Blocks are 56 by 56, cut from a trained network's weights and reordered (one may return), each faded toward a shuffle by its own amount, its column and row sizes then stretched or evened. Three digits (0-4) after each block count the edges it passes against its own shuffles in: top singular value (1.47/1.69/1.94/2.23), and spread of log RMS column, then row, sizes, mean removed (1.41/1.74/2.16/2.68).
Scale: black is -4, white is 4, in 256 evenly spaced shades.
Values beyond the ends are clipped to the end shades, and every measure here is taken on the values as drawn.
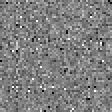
0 0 1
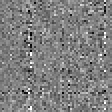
2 3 1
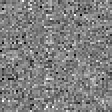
2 1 0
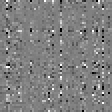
3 4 2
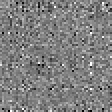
1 3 2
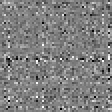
0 3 4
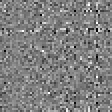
2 3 3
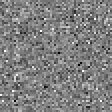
1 0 0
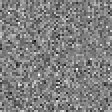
1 2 1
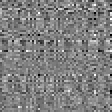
4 0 4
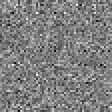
1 0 2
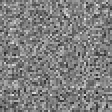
2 1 0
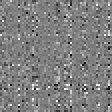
2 4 2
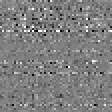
1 1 4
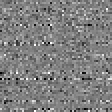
1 2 4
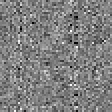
3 3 0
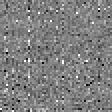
0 3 1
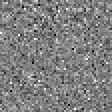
1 0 0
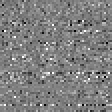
0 0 4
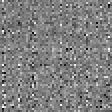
0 4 2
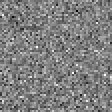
0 0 0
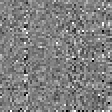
2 3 0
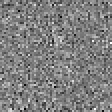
2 1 2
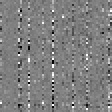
2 4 0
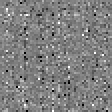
0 3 1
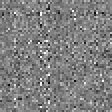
1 3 1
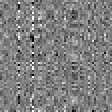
4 4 1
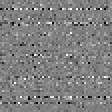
3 0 4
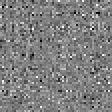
0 2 3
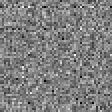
2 0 1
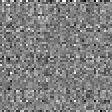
3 0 3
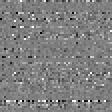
2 0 4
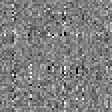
3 3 1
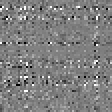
1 3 4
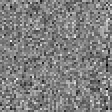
2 1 0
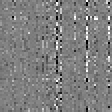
4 4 1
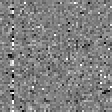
1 2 1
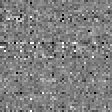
1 1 3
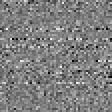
1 0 4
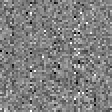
0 3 0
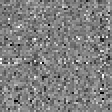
0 2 2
